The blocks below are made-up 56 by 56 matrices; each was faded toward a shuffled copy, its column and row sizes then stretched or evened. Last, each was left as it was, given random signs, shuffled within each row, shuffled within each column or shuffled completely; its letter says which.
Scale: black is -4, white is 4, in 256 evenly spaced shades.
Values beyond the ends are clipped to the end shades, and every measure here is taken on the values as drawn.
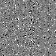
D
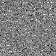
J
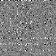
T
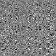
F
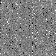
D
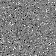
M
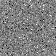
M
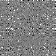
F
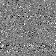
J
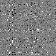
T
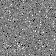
M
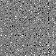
T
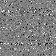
J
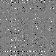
T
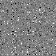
T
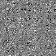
T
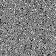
M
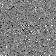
J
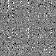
T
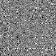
T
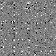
F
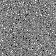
M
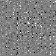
F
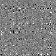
F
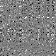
F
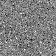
M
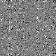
T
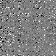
F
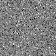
M
